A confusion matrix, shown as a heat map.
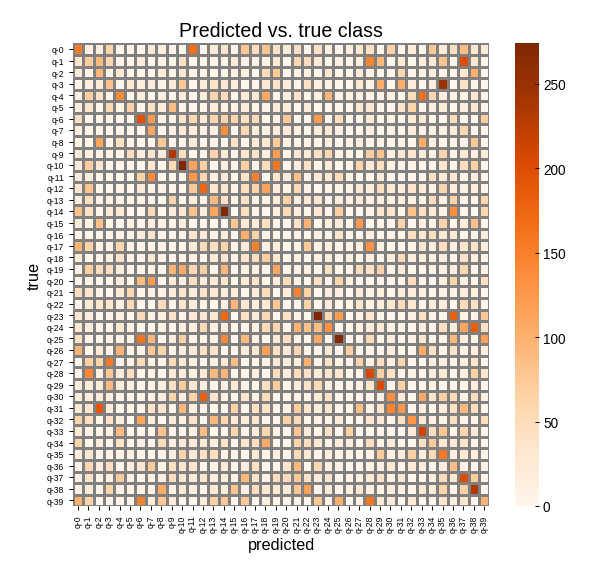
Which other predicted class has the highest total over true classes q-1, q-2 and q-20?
q-37
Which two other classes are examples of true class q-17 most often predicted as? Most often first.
q-28, q-0
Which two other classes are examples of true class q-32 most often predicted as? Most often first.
q-6, q-13
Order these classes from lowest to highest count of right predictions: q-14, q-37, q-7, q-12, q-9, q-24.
q-7, q-24, q-12, q-37, q-9, q-14
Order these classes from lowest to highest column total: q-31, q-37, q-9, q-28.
q-31, q-9, q-28, q-37
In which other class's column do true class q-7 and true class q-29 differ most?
q-14
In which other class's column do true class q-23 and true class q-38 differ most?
q-36
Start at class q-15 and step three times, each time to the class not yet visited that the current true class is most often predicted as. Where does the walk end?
q-35
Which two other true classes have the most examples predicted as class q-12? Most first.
q-30, q-33
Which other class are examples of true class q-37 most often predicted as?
q-16
